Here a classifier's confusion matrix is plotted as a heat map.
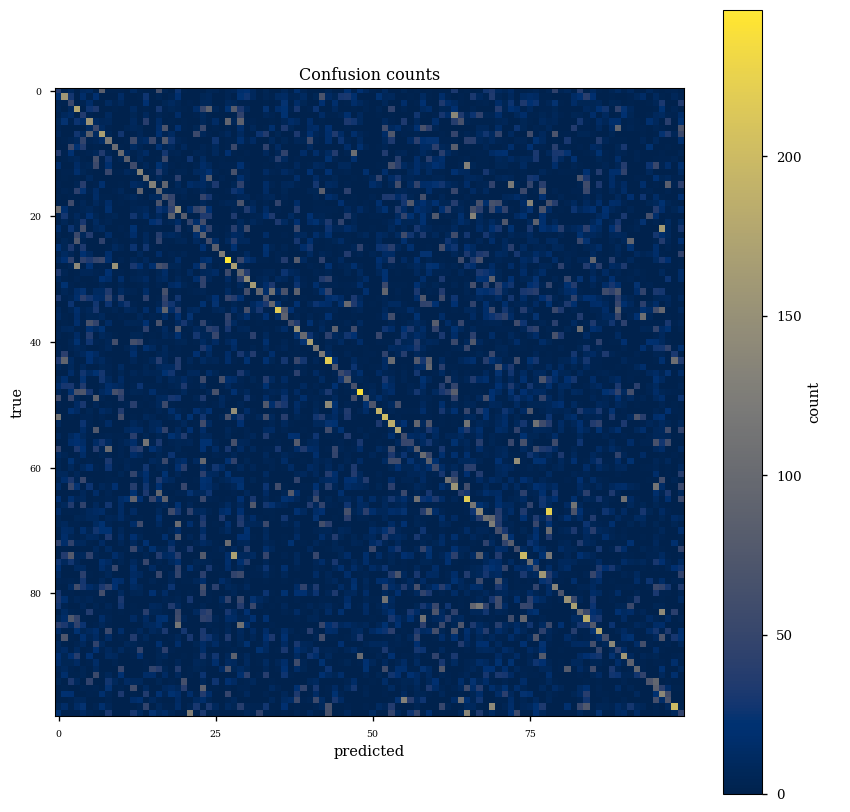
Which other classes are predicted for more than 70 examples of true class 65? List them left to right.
12, 17, 57, 90
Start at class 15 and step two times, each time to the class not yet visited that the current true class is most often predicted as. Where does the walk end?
27
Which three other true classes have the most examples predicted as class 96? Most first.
22, 83, 35
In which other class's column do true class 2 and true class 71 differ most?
19
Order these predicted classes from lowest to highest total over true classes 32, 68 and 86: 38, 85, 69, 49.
49, 85, 38, 69
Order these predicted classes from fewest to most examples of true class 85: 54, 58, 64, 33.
33, 54, 58, 64
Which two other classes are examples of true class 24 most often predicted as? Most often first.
91, 3
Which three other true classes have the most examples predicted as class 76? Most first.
53, 21, 87
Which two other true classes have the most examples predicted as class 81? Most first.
92, 30
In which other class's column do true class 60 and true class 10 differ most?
47
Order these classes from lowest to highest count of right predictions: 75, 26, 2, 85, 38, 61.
61, 2, 85, 75, 26, 38
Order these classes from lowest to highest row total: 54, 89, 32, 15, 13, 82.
89, 13, 54, 82, 15, 32
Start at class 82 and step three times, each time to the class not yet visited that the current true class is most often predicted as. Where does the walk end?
70
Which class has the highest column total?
23
